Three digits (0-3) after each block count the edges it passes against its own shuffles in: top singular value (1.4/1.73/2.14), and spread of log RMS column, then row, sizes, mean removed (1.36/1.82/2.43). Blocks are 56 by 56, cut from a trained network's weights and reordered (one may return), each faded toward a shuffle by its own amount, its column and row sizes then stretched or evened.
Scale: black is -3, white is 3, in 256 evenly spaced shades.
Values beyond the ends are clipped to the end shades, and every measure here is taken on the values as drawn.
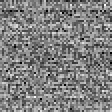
1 1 1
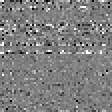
2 1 3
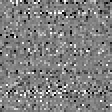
1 1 3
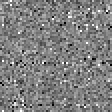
0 0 1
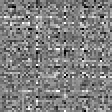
1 3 3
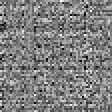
1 3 0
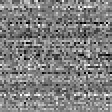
2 2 3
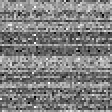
3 1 0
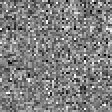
0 2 2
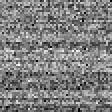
2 1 1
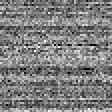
3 0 2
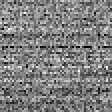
2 1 2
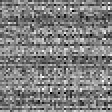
3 3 0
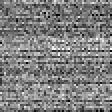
3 2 1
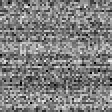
2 0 0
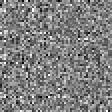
1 2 2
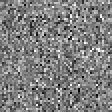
0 2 1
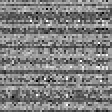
3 1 1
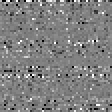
1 0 3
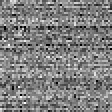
2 2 2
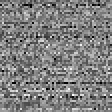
1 0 3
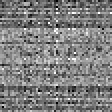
3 3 1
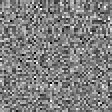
2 0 0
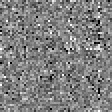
0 2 2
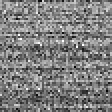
2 1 0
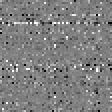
1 1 3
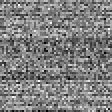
2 1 1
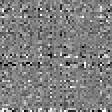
0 3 3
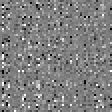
1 3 2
